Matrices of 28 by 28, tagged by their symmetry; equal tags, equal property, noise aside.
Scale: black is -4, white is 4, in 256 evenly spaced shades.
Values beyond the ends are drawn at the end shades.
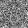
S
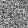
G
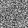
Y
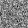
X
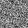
Y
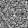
X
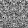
S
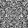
S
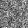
X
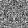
S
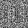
X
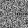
X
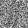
Y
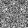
S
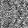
X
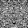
S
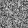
G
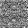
S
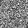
Y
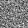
Y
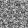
Y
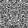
S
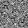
Y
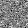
Y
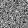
G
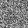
G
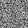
Y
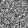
G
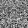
S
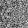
X
